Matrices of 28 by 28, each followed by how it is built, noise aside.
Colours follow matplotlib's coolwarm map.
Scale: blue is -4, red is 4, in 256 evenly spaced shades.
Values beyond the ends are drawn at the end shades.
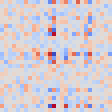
low rank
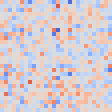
low rank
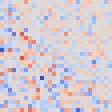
lower triangular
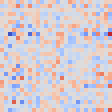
low rank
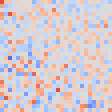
lower triangular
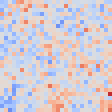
smooth
